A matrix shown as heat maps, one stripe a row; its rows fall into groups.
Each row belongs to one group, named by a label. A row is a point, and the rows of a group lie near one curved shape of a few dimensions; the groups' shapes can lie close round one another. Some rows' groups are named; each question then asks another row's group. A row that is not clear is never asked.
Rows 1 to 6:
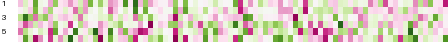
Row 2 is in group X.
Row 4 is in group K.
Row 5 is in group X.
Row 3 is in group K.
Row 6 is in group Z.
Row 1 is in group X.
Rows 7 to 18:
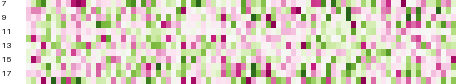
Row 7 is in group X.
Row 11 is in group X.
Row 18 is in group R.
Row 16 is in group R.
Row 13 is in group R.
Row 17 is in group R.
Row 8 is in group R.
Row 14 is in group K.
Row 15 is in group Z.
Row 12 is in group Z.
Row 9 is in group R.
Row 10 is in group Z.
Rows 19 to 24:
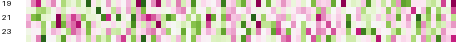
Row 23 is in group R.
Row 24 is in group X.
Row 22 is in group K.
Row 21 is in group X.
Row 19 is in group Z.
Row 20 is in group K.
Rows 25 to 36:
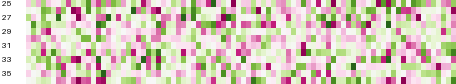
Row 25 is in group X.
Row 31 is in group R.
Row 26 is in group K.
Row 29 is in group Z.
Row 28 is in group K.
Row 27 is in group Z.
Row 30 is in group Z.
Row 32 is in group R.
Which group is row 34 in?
R
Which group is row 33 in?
X
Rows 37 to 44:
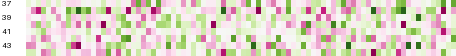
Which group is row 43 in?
R
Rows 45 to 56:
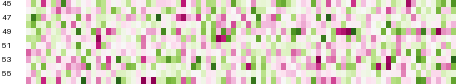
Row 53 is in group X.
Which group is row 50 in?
Z
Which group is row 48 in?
K
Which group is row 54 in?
X
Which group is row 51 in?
Z
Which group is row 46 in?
X
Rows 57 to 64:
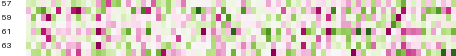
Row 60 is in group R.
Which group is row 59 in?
Z
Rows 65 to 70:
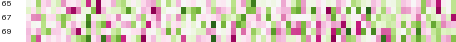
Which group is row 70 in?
X
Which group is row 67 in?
Z
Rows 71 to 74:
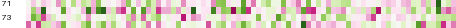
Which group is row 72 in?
X
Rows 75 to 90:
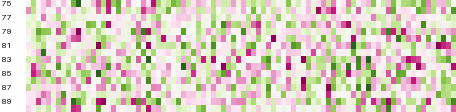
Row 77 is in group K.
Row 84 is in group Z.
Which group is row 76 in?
X
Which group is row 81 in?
R
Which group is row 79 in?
X
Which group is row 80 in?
Z
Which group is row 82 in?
X
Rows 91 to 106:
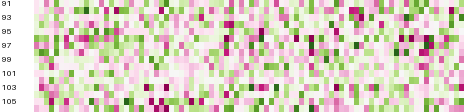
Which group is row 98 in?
K
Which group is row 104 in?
Z
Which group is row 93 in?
Z
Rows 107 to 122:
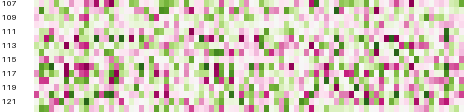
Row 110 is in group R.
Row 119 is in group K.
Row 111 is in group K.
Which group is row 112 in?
X
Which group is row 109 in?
X
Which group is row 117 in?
X
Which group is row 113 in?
K
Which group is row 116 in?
X
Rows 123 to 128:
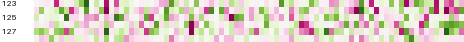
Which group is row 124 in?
R
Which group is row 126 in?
R
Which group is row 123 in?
Z
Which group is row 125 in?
Z
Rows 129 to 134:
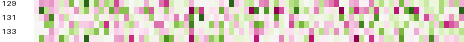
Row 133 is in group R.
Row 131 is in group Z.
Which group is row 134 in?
R
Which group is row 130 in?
Z
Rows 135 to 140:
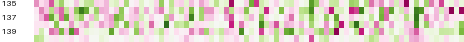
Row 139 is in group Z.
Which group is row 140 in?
K
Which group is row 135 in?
R
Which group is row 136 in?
Z
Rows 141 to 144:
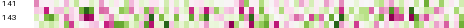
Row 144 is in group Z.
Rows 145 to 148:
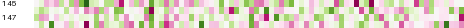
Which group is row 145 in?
R
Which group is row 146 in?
Z
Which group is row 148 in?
X
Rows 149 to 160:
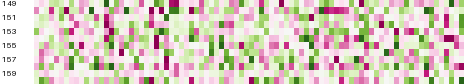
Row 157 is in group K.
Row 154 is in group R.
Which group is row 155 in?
K
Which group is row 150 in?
X
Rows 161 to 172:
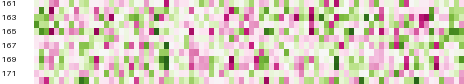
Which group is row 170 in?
R
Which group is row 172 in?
Z
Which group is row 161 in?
Z
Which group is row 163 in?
K
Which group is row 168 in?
K
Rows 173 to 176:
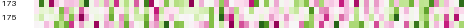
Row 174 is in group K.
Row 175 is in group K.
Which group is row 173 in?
Z
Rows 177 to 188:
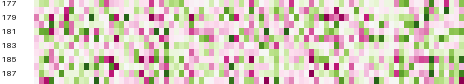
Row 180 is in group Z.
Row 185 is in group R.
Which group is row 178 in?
K
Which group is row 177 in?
R
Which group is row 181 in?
K
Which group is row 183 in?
R
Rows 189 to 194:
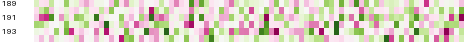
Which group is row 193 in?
R
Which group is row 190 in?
Z
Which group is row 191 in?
Z
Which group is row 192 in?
K
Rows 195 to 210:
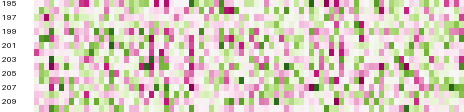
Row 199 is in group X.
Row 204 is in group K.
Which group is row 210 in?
Z
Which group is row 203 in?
X
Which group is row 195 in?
K
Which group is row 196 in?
Z
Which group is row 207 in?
R
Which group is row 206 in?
Z
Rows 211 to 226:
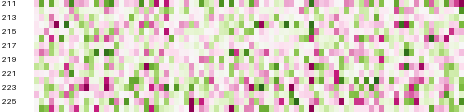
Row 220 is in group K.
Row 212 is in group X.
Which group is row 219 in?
R
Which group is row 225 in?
Z
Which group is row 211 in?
X
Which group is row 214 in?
K
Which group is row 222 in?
K
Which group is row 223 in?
R
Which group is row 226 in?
K
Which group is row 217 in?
Z
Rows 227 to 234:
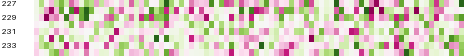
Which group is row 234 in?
Z
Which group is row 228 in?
R
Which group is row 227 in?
R
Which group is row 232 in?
R
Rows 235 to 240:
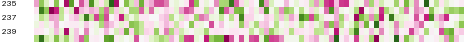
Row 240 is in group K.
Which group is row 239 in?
K
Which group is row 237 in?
R
